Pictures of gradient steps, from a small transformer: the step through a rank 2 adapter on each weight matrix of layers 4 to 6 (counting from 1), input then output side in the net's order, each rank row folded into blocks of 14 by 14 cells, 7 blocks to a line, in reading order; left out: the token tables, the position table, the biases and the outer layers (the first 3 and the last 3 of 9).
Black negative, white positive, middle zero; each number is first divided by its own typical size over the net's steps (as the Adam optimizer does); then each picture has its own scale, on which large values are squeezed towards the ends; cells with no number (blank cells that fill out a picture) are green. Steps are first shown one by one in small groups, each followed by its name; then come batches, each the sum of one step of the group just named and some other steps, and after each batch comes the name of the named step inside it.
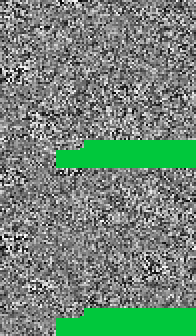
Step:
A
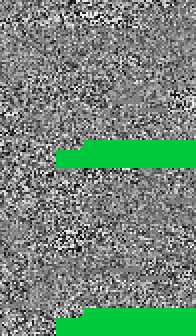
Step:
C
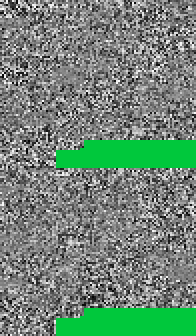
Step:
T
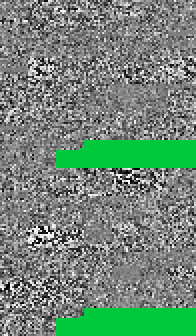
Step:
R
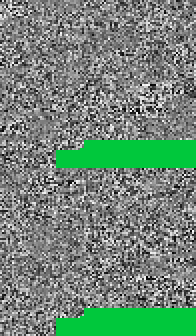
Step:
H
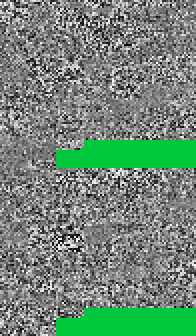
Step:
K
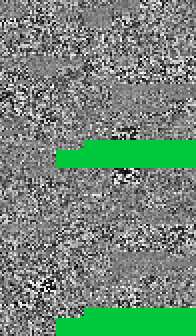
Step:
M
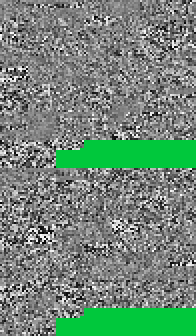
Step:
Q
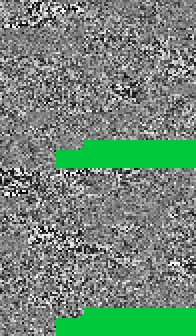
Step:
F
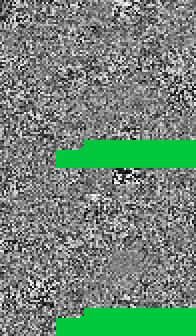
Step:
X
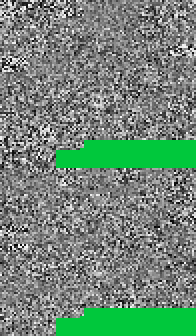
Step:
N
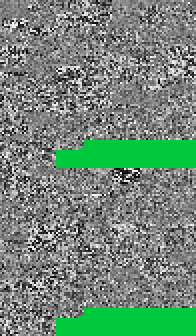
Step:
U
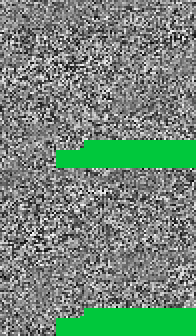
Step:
Q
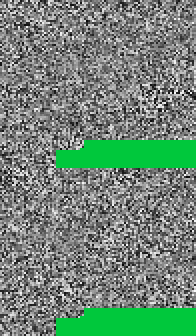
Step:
H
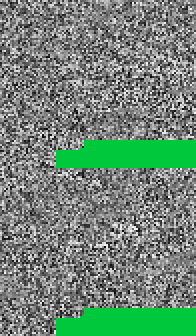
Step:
T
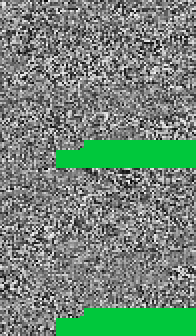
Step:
R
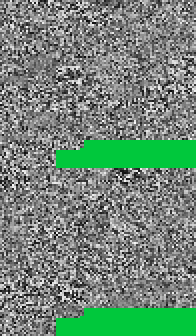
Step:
U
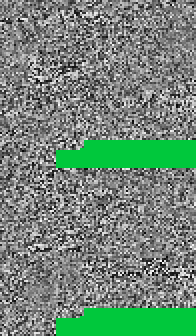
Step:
C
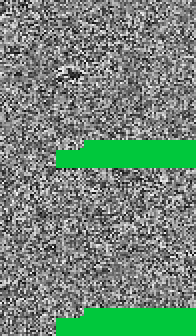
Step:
U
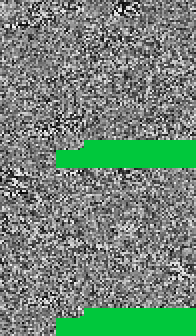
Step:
F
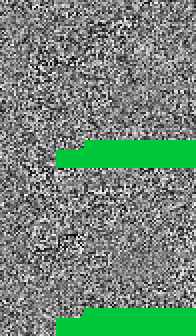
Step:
T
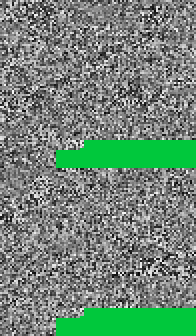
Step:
N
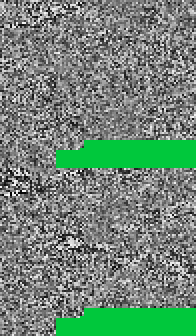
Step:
F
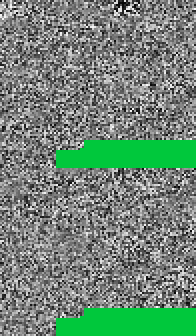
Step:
H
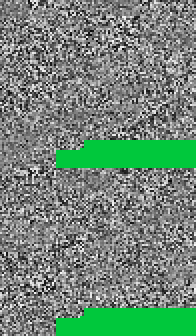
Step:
M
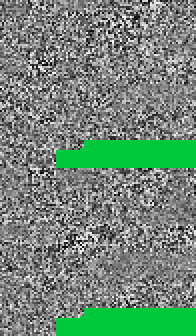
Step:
M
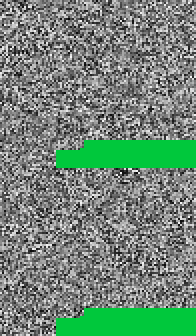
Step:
U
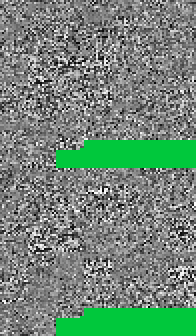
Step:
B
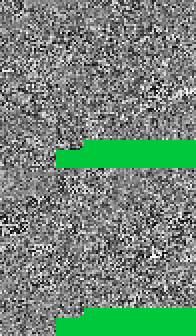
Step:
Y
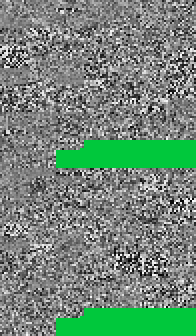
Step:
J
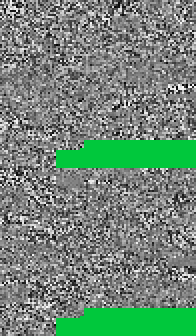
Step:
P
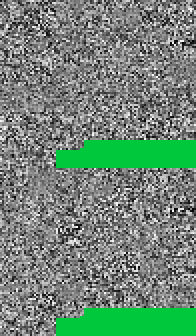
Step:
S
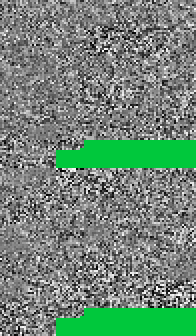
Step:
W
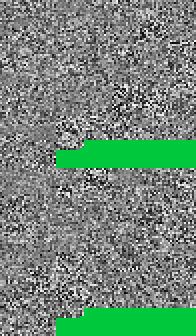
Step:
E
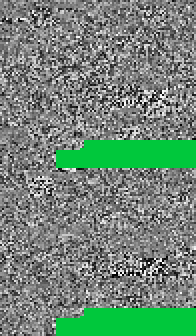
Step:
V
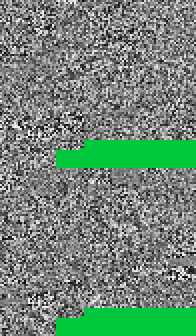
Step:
P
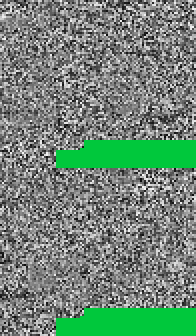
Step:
J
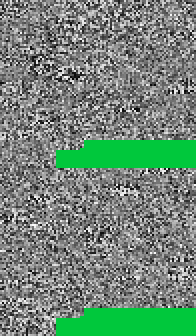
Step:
P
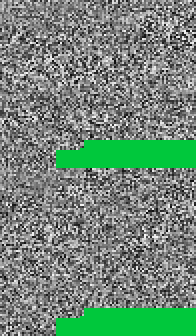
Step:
E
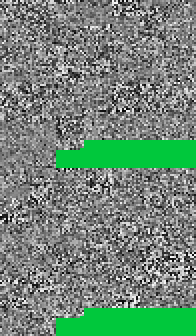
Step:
Y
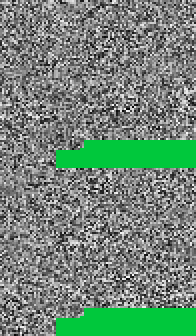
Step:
W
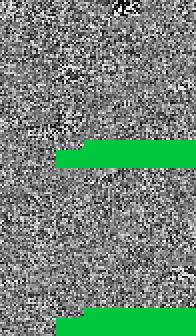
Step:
P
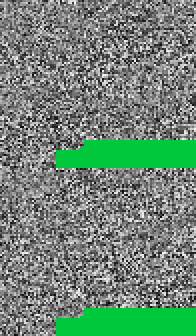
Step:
W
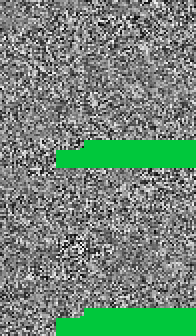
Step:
E
